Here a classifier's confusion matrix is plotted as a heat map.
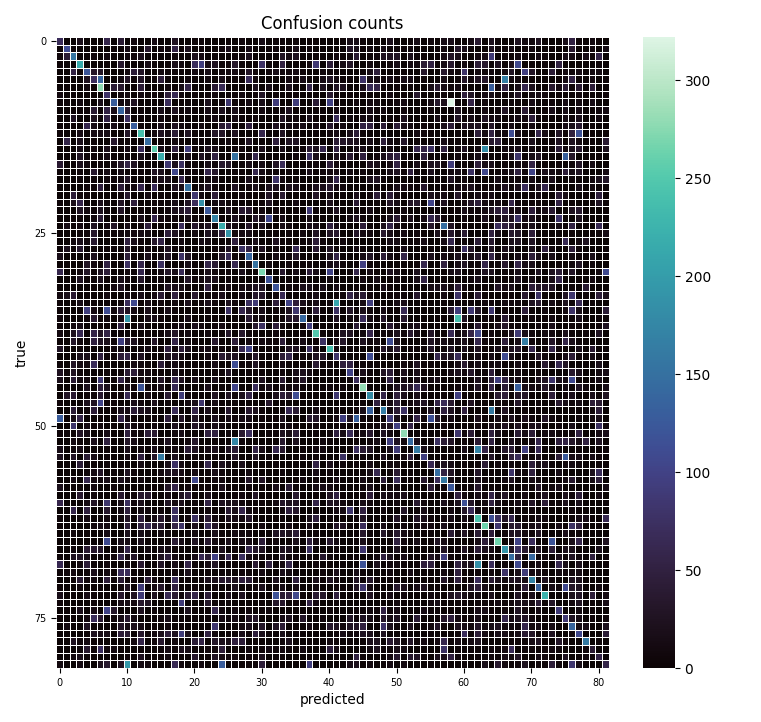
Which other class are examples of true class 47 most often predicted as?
6
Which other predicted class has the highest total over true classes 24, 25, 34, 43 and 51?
41
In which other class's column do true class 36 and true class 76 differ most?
59
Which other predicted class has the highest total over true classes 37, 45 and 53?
62
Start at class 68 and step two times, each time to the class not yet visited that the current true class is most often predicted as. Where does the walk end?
64
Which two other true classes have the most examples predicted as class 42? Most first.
49, 54
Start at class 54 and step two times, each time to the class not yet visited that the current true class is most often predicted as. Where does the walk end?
26
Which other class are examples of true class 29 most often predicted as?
45
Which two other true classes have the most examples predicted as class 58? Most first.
8, 16
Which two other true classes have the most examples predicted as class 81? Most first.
30, 62
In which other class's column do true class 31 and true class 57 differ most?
20
